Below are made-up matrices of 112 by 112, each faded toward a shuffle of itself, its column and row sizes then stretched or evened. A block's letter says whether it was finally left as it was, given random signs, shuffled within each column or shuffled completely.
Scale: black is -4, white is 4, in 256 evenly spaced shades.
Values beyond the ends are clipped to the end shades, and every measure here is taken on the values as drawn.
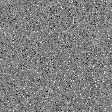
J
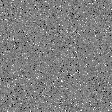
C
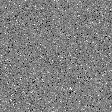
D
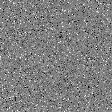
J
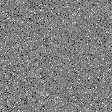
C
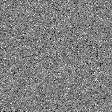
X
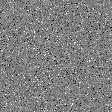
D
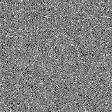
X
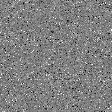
C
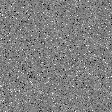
J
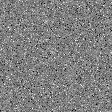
D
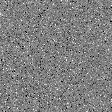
D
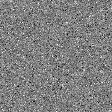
C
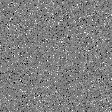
X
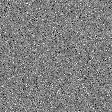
D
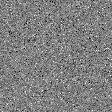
J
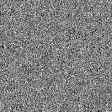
X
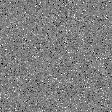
J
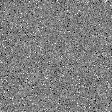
C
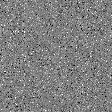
J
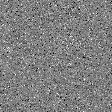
C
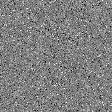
X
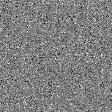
X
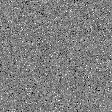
D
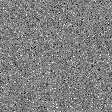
D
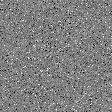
D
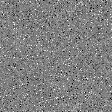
C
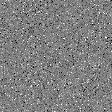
X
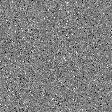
J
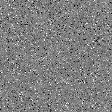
X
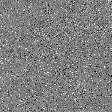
C
